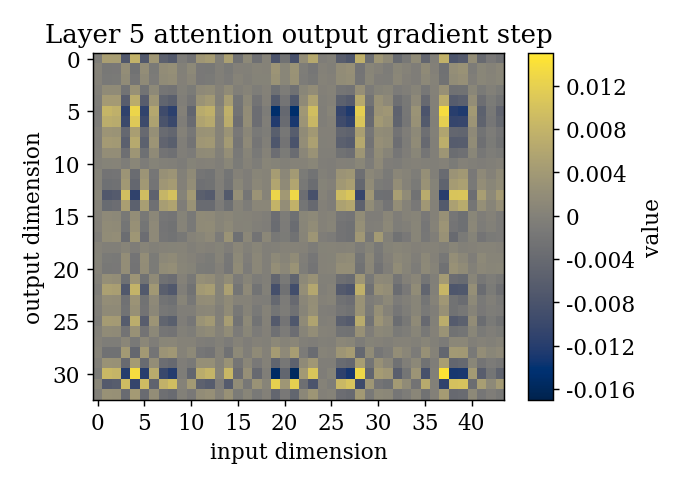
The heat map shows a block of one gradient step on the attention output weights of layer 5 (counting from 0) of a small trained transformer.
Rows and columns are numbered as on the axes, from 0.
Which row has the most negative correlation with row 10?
18
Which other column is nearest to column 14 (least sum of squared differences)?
2
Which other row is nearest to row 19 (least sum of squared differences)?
20
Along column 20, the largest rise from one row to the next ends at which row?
31
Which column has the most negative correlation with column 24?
30
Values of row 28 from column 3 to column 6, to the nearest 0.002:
0.004 -0.004 0.004 -0.002
